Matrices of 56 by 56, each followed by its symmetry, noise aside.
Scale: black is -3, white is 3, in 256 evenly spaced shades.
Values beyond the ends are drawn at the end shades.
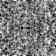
mirrored top to bottom.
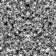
mirrored left to right.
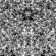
mirrored left to right.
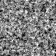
no symmetry.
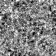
symmetric.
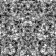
mirrored left to right.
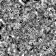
symmetric.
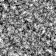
symmetric across the other diagonal.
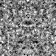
mirrored left to right.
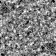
same after a half turn.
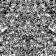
mirrored left to right.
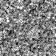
symmetric.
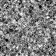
symmetric.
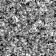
no symmetry.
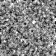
symmetric across the other diagonal.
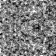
mirrored top to bottom.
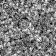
symmetric.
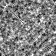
symmetric.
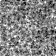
symmetric across the other diagonal.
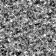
same after a half turn.
